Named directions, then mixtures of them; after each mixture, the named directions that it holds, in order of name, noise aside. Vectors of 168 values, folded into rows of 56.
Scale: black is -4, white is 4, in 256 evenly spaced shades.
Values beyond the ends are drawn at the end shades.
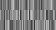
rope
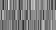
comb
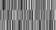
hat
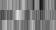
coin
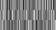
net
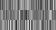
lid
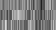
coin, hat, net.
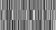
hat, net.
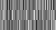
net.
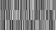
hat, rope.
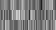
coin, net, rope.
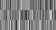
hat, lid.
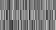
net, rope.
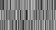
comb, lid, rope.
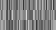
net.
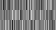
hat, rope.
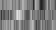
coin.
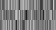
coin, comb, lid.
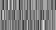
comb.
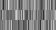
coin, comb, hat.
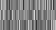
net.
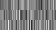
lid, rope.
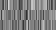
comb.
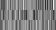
lid, net.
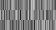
comb, rope.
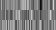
coin, lid.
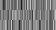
hat.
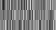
hat.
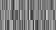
rope.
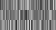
lid.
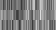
coin, hat.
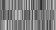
coin, hat, lid.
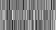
hat, net.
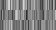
coin, comb, net.
